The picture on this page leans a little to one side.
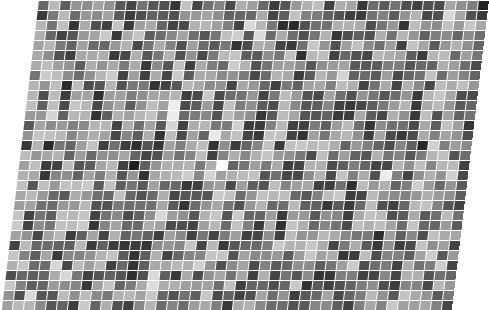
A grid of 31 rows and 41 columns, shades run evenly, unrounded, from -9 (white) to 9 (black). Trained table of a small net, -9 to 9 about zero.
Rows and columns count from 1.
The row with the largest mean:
28
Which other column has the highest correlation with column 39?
8
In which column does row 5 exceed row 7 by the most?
19
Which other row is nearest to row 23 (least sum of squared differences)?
22
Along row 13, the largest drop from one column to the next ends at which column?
14
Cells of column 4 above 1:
18
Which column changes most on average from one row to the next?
20
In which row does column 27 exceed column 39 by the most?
16
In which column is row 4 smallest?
21
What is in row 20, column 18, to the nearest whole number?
3
